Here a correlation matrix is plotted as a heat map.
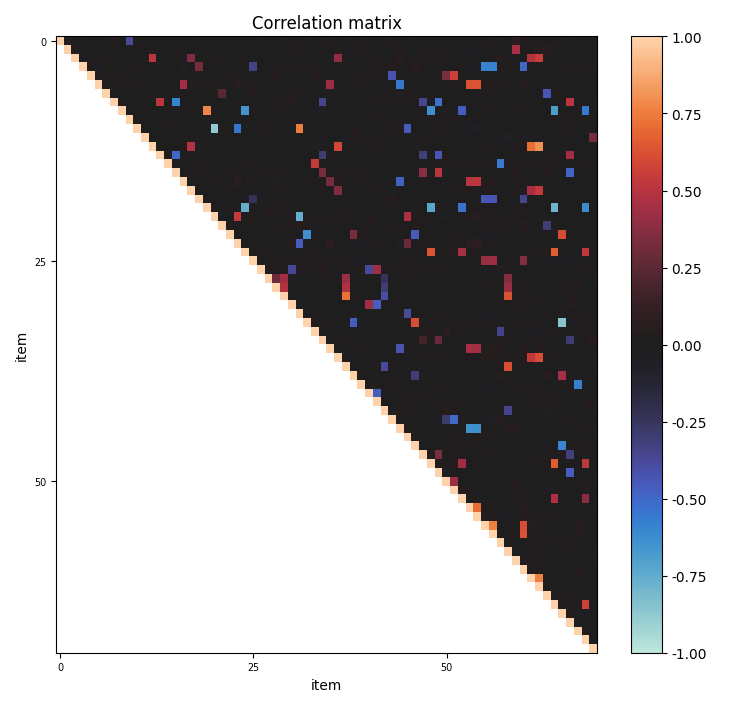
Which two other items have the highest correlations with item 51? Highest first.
4, 50
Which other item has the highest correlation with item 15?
49
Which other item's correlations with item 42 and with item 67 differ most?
39
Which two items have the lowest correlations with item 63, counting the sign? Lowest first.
6, 21
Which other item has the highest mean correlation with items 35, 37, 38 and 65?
22
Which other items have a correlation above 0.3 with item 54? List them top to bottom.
5, 16, 35, 53
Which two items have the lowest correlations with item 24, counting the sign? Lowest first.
19, 8
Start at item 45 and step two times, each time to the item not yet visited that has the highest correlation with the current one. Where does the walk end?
23
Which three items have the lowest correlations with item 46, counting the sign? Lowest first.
65, 22, 38
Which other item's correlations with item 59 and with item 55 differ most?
56
